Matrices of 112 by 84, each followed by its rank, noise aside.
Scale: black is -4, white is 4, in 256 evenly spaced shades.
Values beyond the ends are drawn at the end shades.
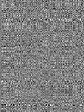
eight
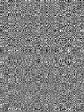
six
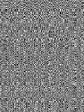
seven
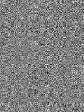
eight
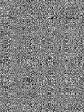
eight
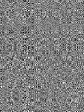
eight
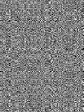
eight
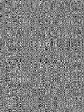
seven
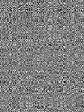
six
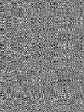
five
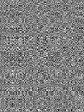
six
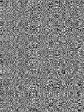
seven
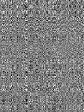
eight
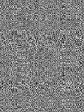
six
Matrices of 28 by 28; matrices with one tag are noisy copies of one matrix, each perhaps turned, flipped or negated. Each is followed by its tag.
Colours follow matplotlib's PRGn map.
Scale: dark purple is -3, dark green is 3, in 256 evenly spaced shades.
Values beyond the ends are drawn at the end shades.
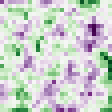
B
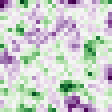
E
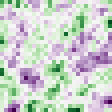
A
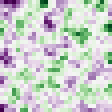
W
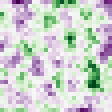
B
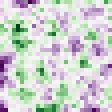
B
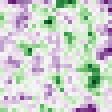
B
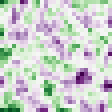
W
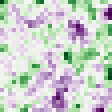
A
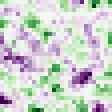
A
